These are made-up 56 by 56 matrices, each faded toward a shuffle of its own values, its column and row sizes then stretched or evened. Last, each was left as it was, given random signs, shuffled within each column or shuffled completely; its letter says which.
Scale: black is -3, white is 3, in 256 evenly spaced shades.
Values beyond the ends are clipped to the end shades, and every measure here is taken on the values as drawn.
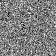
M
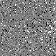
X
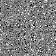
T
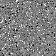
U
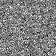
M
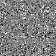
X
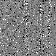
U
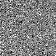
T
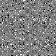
X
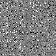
T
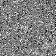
U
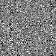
T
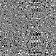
X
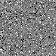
U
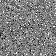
M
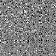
X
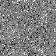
U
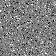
M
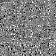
T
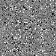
T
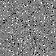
U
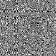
X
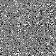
T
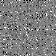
T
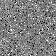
M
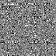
X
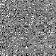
X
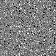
U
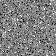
M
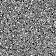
M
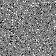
M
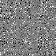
X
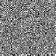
X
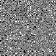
X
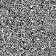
T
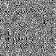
X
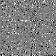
X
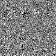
T
